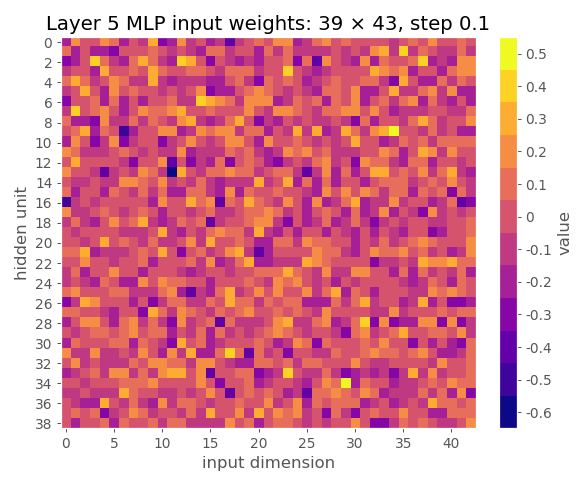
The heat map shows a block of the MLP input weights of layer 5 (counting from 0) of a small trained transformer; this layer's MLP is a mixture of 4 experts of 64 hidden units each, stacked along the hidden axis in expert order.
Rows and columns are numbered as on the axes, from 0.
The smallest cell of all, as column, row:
11, 13
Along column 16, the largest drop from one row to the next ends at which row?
28
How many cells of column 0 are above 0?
11
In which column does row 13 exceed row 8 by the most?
32
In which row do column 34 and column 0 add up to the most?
9
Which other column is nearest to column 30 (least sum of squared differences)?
21
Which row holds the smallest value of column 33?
38
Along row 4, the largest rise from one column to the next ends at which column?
35
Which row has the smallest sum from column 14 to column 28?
2
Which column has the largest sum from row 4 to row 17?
19
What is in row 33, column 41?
0
